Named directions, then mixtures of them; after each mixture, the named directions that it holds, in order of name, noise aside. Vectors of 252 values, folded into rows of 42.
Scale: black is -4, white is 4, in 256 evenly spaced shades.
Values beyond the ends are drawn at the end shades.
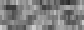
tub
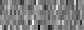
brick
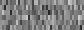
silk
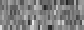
brick, tub.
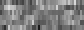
brick, tub.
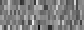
brick.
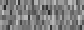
silk.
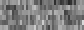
silk, tub.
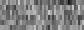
silk, tub.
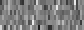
brick.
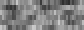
tub.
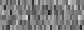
silk.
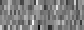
brick.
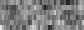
brick, tub.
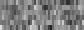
brick, tub.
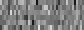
brick, silk.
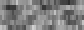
tub.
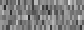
silk.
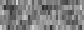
silk, tub.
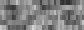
tub.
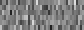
brick, silk.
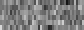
brick, tub.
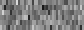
silk, tub.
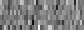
brick.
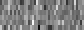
brick.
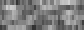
tub.
